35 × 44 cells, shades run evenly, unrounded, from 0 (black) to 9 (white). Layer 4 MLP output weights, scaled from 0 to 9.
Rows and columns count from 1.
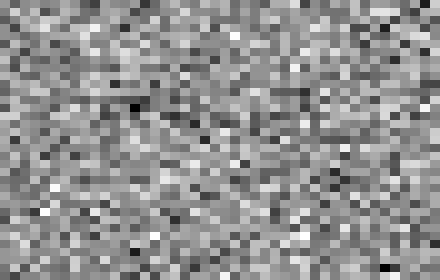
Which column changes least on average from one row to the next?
32
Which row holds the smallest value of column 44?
31
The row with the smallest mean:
13
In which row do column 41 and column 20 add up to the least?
24
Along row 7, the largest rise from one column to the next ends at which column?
44
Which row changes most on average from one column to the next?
4
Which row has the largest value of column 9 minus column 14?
14
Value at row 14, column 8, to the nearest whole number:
8
